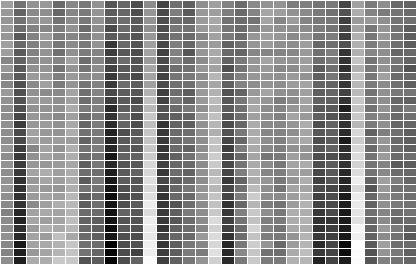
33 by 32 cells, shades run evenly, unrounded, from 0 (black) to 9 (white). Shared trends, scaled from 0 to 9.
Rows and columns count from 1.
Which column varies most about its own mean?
12
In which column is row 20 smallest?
9
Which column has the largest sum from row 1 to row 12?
28
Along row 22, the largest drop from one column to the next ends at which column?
13
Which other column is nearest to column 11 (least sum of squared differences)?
10
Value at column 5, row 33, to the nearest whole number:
7
